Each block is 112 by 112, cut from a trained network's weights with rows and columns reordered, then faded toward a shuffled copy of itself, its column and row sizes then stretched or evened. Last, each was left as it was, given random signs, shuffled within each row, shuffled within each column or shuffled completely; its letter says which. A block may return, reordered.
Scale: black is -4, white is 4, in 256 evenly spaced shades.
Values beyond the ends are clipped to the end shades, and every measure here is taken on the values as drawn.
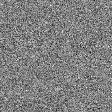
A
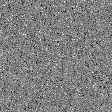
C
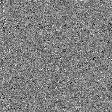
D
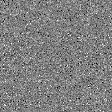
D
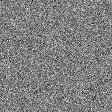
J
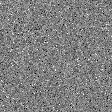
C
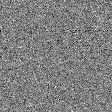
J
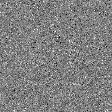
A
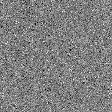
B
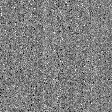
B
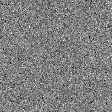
B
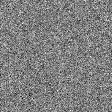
B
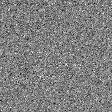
J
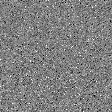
J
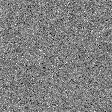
C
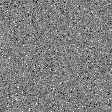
B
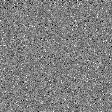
A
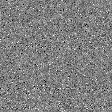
J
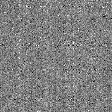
D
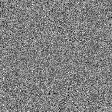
A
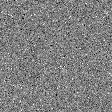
C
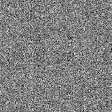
D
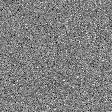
C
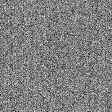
B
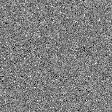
A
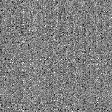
D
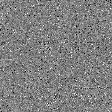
A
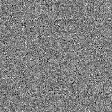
D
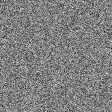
C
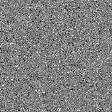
A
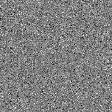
D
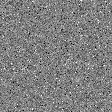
C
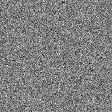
B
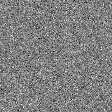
A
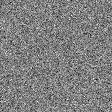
C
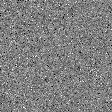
C
